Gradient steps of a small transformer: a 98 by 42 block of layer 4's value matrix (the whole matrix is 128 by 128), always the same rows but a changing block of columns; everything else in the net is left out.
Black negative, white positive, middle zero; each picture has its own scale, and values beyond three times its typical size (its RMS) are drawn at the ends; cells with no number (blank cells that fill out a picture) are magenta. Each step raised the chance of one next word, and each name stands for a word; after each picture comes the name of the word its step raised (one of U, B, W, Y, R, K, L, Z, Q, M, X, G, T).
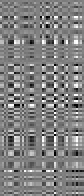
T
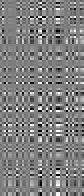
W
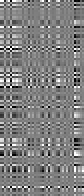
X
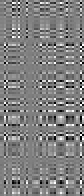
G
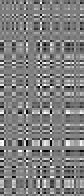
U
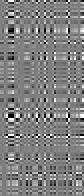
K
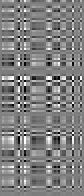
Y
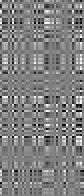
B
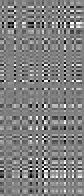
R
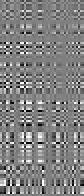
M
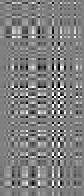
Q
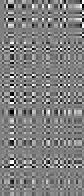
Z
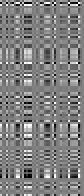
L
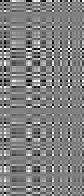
X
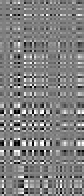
U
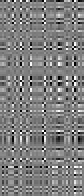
Y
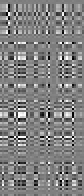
K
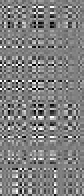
R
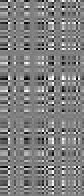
Y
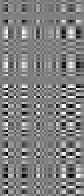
Q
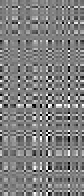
T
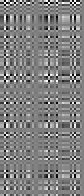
L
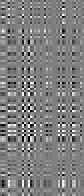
W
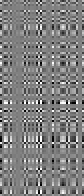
M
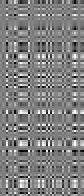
U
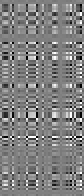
K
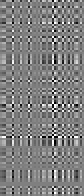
B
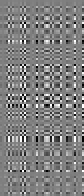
T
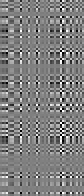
W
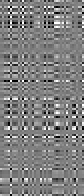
R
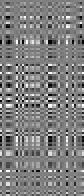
T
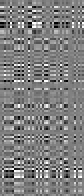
R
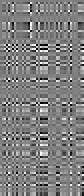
G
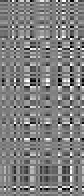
X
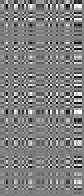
Z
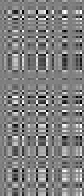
B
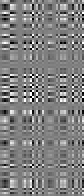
Z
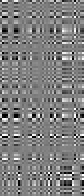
K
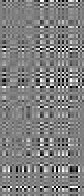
X
